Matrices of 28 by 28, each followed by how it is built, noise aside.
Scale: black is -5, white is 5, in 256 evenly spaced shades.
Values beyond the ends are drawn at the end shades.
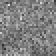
smooth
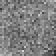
smooth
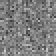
blocks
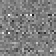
uneven rows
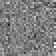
uneven columns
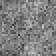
smooth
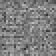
blocks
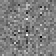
uneven columns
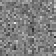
uneven columns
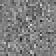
uneven columns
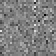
uneven columns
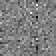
uneven columns
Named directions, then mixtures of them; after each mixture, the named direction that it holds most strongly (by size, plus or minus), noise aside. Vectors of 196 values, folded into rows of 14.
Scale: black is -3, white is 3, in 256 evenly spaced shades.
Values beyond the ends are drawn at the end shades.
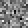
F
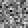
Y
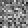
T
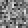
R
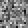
R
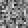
R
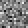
Y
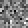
F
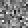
F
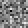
Y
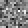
R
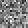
Y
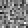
R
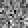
F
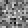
R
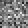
T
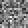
Y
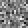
F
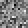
R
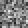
T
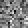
F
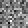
T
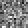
T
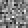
R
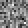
R
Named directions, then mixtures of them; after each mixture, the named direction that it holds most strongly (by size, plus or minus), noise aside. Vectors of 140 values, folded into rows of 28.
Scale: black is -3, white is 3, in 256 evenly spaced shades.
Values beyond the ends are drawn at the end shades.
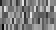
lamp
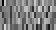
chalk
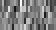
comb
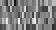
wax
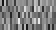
chalk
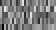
lamp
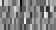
comb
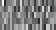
chalk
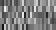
lamp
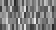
wax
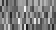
chalk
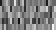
wax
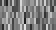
comb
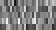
wax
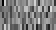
chalk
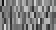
chalk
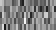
lamp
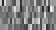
comb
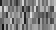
lamp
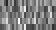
wax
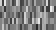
lamp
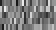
lamp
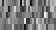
comb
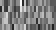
comb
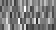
wax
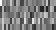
lamp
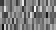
lamp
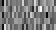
chalk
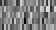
lamp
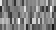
wax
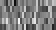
wax
